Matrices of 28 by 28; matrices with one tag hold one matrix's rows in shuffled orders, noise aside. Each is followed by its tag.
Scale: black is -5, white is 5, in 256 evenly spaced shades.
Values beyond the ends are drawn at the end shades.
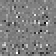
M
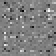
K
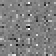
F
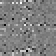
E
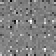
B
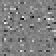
K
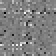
E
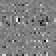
M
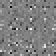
B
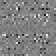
M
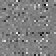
M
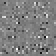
M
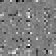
F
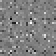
B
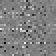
E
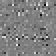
M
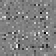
M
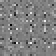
B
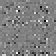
M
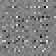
M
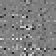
E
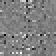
E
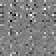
B
